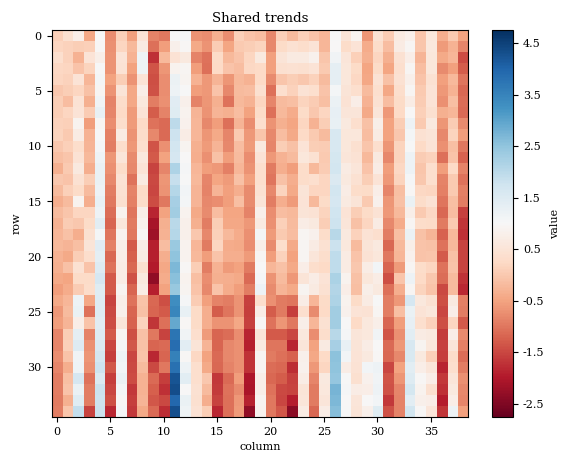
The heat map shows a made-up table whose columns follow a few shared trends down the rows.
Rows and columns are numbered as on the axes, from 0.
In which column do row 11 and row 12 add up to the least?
9
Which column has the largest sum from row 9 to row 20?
11
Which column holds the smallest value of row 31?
18
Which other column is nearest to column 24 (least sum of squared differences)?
3
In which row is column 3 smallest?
34
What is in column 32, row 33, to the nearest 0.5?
-1
